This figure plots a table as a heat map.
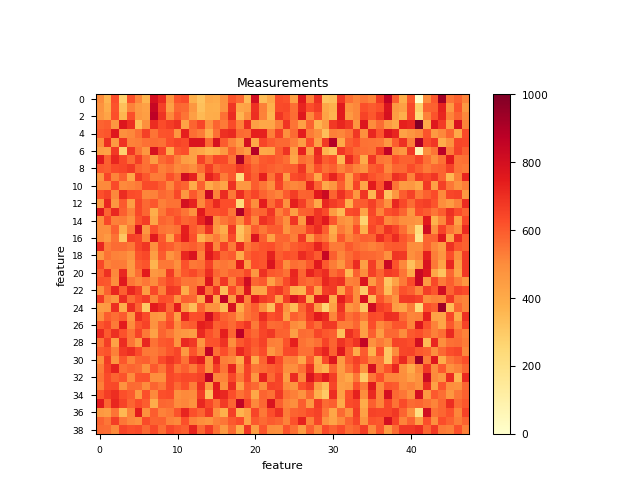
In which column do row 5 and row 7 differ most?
18
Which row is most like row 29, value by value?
11
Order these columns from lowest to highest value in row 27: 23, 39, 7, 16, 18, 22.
7, 39, 23, 22, 16, 18
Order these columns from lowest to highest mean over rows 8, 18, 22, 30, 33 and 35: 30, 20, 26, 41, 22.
20, 26, 41, 30, 22
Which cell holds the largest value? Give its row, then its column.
3, 41
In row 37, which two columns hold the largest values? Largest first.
37, 26
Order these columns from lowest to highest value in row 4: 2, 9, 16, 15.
15, 9, 16, 2
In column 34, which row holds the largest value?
28
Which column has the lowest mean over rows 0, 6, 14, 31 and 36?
41
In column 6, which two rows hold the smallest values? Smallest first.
24, 0
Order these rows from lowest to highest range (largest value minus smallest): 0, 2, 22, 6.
22, 2, 6, 0
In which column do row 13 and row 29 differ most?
31
